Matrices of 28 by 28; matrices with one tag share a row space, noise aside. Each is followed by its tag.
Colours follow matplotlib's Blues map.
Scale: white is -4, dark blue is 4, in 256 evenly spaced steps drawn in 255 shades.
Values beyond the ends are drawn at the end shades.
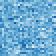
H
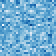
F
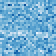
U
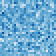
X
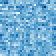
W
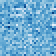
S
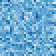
S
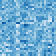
F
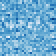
S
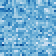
U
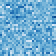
S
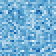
X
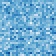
S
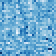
F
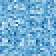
X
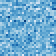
S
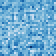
X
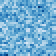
W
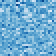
F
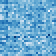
W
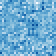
H
